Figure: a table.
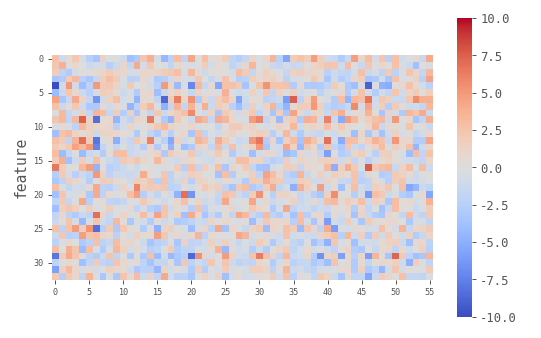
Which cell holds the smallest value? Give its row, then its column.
4, 0
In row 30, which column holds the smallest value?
52
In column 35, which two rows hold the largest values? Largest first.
6, 8
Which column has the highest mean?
50
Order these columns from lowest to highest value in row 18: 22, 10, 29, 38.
38, 10, 22, 29
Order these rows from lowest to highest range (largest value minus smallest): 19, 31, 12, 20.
31, 19, 20, 12
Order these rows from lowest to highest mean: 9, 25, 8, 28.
28, 25, 8, 9
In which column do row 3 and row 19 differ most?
12
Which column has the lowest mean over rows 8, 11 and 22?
48
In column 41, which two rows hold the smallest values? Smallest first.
25, 16
